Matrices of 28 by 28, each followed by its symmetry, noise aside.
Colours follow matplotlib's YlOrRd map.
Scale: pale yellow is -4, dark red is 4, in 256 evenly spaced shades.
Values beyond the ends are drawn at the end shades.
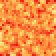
same after a half turn.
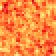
same after a half turn.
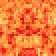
mirrored left to right.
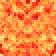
mirrored left to right.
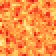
same after a half turn.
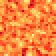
same after a half turn.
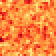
no symmetry.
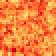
no symmetry.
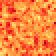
symmetric across the other diagonal.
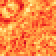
symmetric.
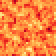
antisymmetric.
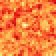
no symmetry.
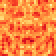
mirrored left to right.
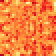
mirrored top to bottom.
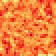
same after a half turn.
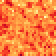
no symmetry.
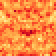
mirrored left to right.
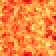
mirrored top to bottom.
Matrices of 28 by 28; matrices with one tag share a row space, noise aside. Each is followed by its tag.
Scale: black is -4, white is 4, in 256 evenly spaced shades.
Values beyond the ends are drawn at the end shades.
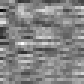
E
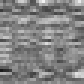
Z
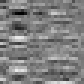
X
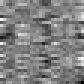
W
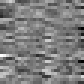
W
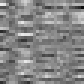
E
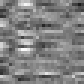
E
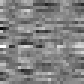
E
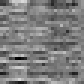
X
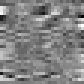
W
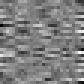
W
